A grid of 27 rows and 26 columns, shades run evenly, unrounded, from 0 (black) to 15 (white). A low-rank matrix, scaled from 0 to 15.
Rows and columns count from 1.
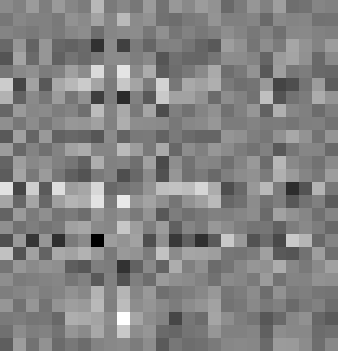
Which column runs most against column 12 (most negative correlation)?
18
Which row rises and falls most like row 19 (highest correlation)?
3
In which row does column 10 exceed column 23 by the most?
16
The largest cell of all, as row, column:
25, 10
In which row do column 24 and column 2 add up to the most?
19
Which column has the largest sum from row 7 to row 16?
8
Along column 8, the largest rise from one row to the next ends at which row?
20
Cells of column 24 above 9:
1
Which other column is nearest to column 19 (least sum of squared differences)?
9
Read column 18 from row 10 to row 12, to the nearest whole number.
7 9 8
